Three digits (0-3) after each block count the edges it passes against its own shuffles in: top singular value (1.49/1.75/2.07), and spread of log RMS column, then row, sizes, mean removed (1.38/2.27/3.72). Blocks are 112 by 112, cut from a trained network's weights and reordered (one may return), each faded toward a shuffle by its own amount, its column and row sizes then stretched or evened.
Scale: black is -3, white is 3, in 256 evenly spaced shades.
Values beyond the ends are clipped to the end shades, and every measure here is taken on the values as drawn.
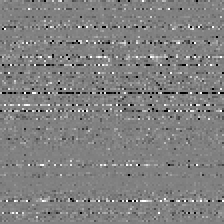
2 0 3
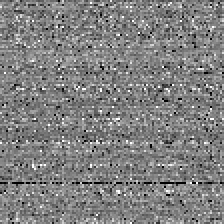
2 1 2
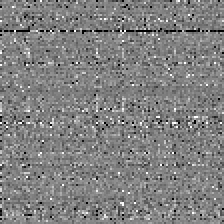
2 1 2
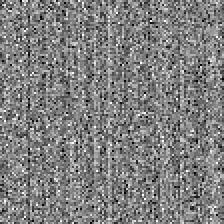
2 0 0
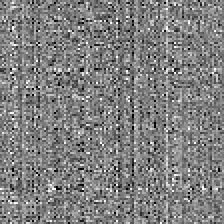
3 2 2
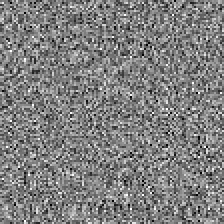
3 1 1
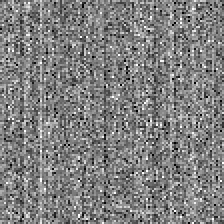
2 1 0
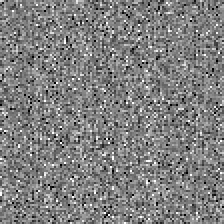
0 1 0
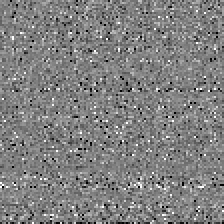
0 1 2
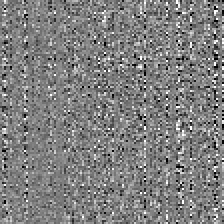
1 3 1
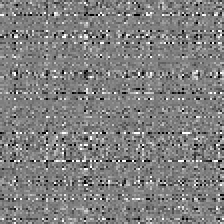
3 2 3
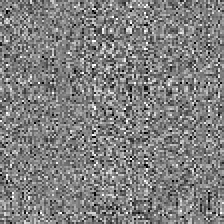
3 2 0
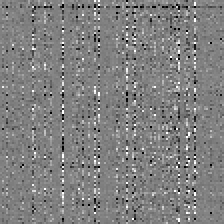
2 3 1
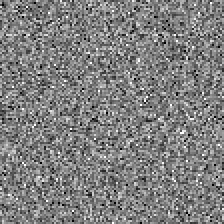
2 0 0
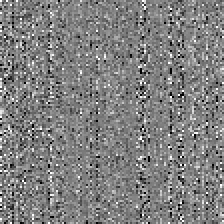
1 3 1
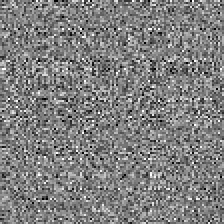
3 1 2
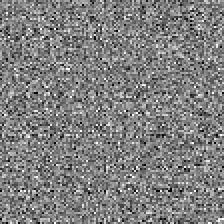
3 0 2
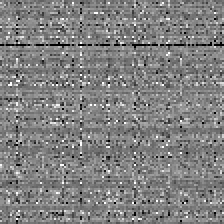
3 2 2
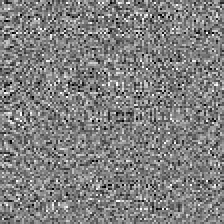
3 1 2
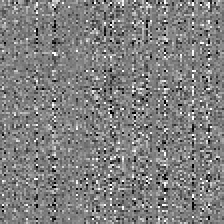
1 3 2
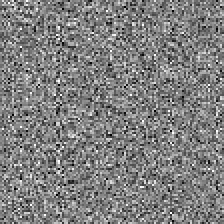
3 2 0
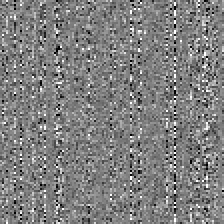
1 3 0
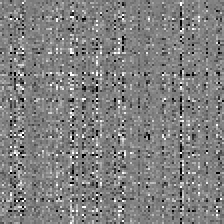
2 3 2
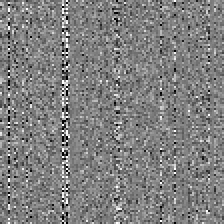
3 3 0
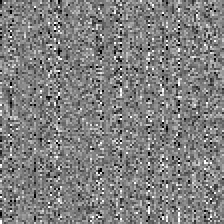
0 3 0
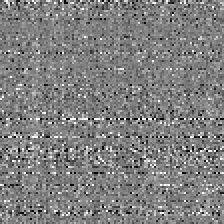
1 0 3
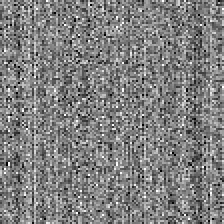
3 1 0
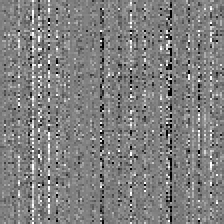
3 3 1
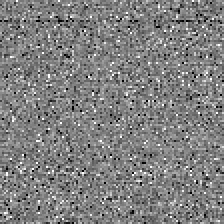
0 1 1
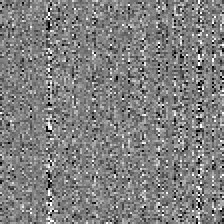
0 3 0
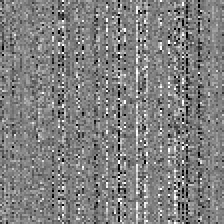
3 3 0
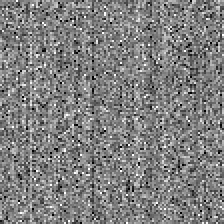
1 1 0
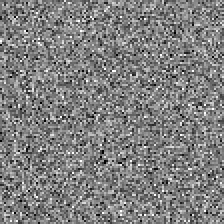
0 0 1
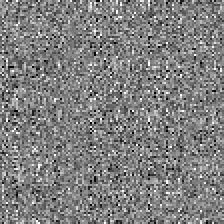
2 2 1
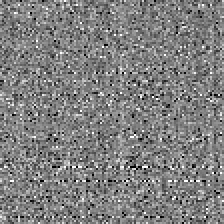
1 0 2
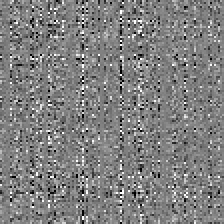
2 3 2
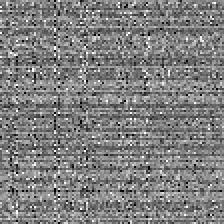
3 2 0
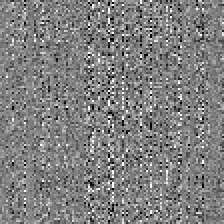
2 3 1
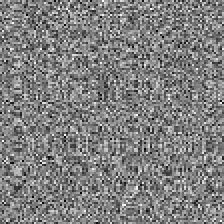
3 0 0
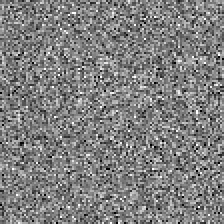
2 1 1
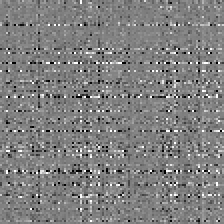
3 2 3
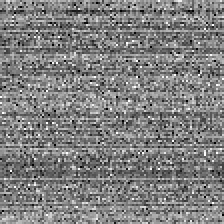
3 0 0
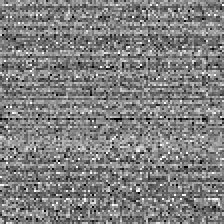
3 0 1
